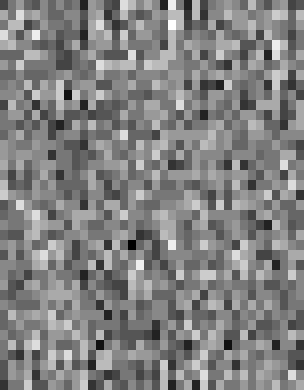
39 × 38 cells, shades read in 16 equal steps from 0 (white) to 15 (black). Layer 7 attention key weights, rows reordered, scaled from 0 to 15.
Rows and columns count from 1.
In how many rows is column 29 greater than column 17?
19
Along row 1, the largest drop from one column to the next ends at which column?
22
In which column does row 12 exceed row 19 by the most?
37
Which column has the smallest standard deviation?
6
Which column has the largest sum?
11
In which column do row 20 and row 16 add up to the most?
38
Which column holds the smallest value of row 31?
27
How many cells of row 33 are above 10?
2
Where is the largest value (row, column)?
25, 17
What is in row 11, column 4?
7
